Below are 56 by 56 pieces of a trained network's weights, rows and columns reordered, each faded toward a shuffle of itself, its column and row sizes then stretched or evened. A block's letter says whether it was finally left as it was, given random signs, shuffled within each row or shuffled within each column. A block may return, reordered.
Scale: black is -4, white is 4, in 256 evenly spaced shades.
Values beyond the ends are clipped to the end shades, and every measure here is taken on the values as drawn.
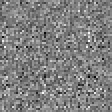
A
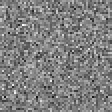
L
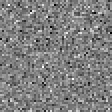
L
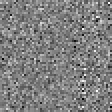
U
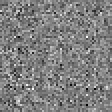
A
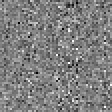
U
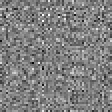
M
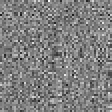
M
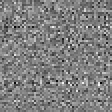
M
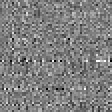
M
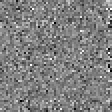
A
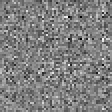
A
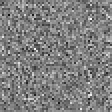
A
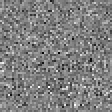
L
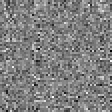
M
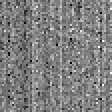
U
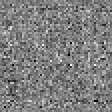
A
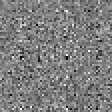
A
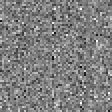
U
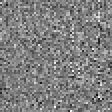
U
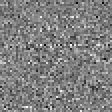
L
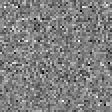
L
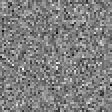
U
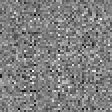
A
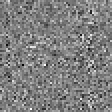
A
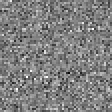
L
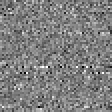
L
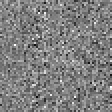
U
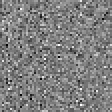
U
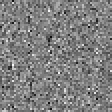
U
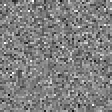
L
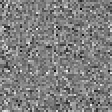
A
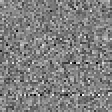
L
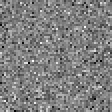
L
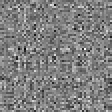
M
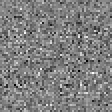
A
